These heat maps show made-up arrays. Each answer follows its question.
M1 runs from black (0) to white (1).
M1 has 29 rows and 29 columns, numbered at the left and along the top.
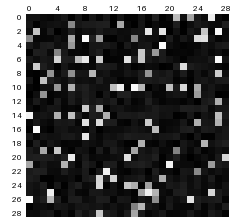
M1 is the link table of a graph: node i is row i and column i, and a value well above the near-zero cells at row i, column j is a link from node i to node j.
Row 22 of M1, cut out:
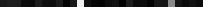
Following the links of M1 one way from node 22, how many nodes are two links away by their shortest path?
5
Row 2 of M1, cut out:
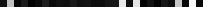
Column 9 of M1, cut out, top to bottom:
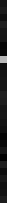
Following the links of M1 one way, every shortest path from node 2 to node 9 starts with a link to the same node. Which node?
node 17
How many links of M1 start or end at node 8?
10
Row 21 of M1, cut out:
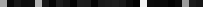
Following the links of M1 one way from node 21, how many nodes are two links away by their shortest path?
8
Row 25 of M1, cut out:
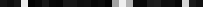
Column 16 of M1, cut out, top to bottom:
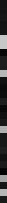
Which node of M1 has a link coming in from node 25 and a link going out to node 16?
node 18
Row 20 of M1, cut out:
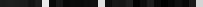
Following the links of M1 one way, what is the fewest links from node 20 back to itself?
3
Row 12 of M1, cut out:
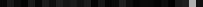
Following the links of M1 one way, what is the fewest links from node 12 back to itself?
4
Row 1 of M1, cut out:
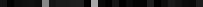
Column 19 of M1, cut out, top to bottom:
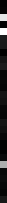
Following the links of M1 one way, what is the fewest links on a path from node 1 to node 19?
3
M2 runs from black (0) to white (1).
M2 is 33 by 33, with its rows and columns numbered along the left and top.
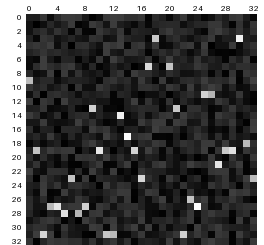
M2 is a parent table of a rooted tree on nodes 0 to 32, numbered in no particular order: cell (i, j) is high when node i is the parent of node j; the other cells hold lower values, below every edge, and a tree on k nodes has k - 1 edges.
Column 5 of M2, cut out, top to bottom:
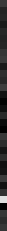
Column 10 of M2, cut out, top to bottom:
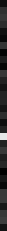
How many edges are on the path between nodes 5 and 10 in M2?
3
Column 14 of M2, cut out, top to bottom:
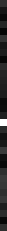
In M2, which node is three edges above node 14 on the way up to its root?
28
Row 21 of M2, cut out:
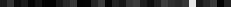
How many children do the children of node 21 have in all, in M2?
4
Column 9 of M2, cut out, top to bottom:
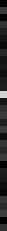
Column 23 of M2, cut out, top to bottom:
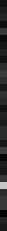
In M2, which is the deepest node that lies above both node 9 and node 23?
13
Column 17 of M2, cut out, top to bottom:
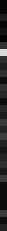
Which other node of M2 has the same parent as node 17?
20
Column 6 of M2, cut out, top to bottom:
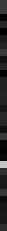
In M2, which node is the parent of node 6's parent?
26
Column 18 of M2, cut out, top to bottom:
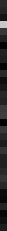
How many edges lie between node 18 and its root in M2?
9
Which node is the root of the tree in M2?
19
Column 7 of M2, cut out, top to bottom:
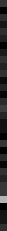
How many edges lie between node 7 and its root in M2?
2
